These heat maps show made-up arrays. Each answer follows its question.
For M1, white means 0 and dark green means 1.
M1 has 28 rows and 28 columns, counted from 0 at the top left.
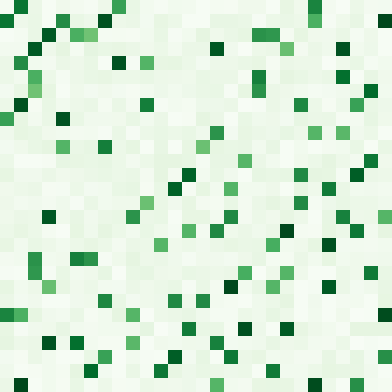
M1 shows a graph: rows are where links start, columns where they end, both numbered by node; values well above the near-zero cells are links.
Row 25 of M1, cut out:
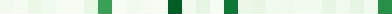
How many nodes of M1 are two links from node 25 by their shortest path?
7
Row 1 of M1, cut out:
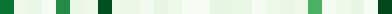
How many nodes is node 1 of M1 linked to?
5
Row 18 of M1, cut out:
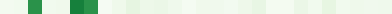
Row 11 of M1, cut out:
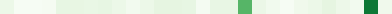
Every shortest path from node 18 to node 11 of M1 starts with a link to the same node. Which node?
node 6
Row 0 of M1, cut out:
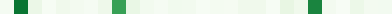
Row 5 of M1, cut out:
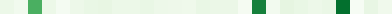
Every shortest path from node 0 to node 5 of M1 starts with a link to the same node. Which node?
node 22
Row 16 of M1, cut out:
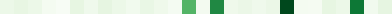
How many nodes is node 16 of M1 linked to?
4
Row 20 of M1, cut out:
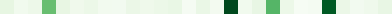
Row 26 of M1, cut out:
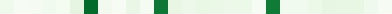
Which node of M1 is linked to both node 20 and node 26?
node 19
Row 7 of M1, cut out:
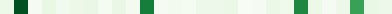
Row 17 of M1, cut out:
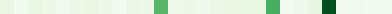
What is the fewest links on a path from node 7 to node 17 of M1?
5
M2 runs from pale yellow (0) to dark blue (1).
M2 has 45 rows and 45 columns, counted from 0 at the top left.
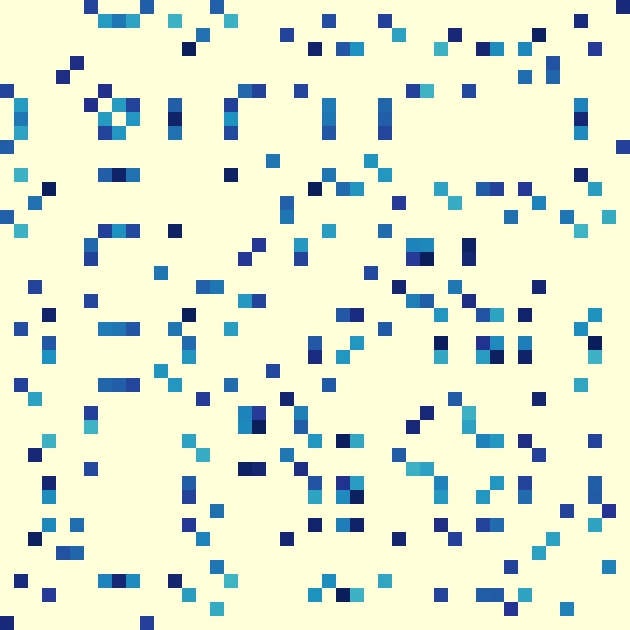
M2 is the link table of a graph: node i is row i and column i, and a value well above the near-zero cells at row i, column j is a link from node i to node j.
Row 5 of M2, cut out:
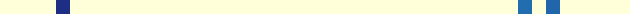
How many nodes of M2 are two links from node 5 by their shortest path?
10
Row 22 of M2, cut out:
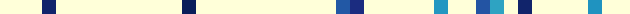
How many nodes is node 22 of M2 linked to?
9
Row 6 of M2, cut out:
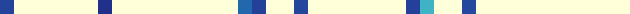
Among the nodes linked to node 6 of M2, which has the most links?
node 7
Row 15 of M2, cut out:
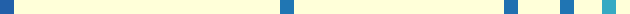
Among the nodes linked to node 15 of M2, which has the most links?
node 20
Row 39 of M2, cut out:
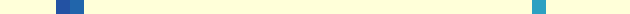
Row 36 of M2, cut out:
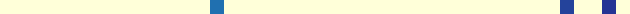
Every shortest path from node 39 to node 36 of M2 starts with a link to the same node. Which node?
node 38
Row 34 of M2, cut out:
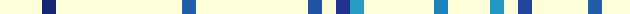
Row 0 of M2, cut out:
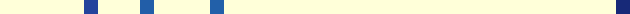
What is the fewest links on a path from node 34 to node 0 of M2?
7
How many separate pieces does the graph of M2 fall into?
2
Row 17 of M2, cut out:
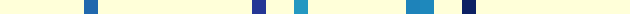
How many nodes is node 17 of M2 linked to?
6
